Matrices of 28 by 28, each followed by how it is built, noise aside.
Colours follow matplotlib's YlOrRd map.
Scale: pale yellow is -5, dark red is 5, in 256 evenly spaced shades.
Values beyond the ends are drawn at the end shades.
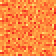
repeating rows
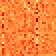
uneven columns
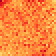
smooth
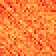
Toeplitz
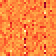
uneven columns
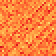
Hankel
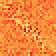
banded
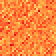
Hankel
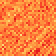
Hankel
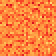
repeating rows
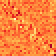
banded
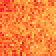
smooth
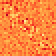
banded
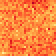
smooth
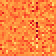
uneven columns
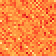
Toeplitz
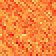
Toeplitz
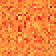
low rank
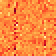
uneven columns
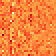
uneven columns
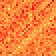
Hankel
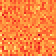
low rank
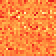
uneven rows
